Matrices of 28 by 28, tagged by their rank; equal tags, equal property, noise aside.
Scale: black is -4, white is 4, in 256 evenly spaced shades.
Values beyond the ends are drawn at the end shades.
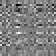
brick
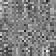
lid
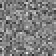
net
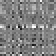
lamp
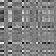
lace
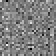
net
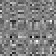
brick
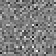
net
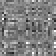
brick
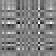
lace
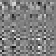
lamp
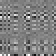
lace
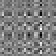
lamp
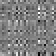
lamp
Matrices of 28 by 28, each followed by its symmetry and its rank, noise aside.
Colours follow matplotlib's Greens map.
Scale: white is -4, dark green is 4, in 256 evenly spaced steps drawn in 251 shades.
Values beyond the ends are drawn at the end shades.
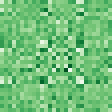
symmetric, rank two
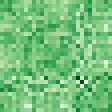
symmetric, rank four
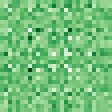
symmetric, rank two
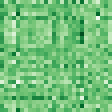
no symmetry, rank four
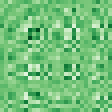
symmetric, rank two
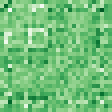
symmetric, rank four
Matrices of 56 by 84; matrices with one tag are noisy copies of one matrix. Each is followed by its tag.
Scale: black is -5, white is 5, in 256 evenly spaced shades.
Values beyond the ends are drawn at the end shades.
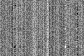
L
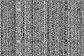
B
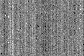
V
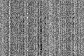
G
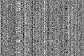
B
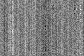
V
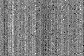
V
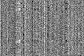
B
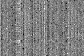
B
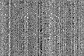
G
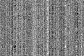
L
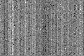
V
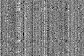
B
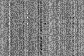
G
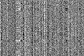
B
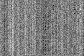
V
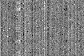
B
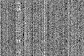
B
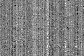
L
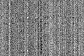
G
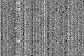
B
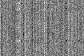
B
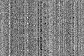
G
